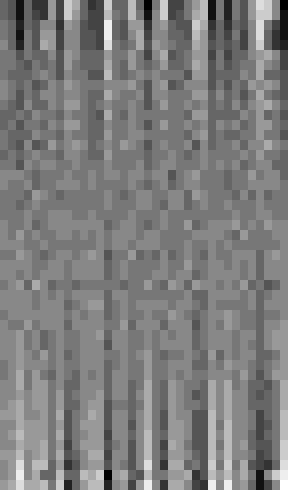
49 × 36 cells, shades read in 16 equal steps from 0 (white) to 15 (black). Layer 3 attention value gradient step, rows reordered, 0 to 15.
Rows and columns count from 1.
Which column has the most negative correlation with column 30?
25
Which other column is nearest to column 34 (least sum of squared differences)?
21
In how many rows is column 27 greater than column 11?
14
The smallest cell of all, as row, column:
49, 36
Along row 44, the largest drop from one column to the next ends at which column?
27
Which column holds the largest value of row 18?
22
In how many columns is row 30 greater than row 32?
7
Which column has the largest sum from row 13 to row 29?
19
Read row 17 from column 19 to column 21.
9 8 7
